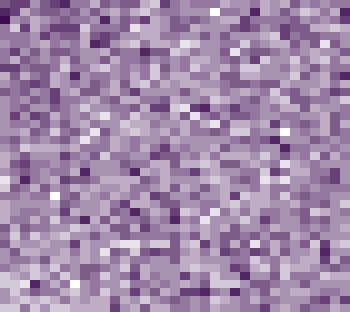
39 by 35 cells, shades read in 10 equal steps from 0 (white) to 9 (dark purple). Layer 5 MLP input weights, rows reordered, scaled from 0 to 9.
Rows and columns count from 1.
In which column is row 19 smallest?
3
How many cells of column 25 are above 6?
3
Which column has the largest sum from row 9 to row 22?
2
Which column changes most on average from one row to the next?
14
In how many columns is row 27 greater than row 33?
16
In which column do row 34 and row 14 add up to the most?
24
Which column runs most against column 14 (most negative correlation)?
8
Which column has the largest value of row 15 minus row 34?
4
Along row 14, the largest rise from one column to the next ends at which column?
20
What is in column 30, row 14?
3
